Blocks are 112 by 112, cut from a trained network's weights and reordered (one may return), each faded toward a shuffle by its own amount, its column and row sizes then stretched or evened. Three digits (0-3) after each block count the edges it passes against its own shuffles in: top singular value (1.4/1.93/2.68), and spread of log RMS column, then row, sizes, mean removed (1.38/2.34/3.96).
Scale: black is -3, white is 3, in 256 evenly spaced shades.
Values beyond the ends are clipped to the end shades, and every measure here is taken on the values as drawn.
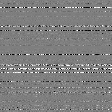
2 0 3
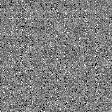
0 2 0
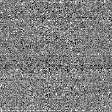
1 2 1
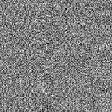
3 1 0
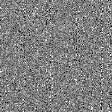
0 2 0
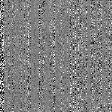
0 3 1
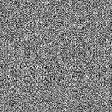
2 0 1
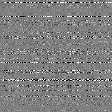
2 1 3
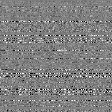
1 1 3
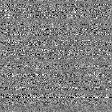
0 1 3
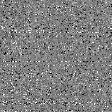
0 1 2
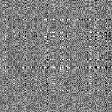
3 2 2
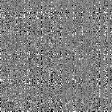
1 3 2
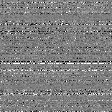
2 0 3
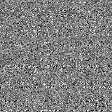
0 0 2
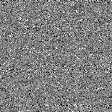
0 0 2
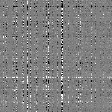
2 3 1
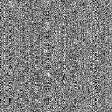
2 2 0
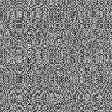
3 1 0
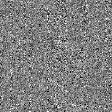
0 2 1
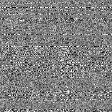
0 1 3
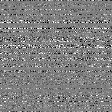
1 0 3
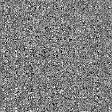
0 2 1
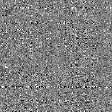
1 2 2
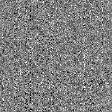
0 2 1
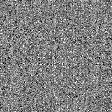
1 0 1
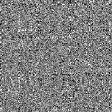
2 2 1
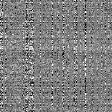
2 3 0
